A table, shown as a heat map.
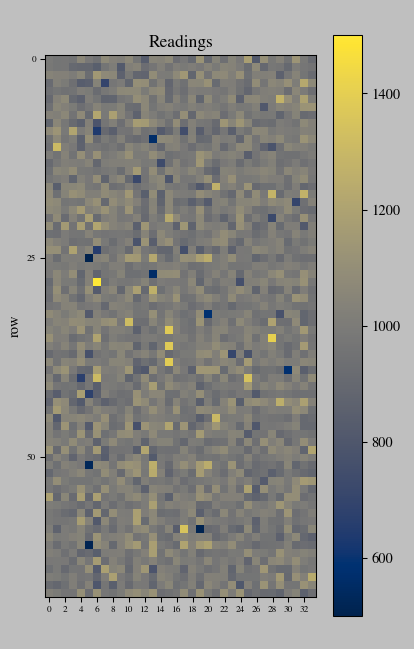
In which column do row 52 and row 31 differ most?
13
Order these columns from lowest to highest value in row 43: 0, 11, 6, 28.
0, 6, 28, 11
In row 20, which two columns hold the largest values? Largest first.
15, 5
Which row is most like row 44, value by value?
30
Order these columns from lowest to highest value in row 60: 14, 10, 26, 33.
33, 14, 26, 10
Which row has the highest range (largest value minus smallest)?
59
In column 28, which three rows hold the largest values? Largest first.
35, 17, 33
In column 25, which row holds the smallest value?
37
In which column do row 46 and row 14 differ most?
11
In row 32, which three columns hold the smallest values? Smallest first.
20, 29, 5
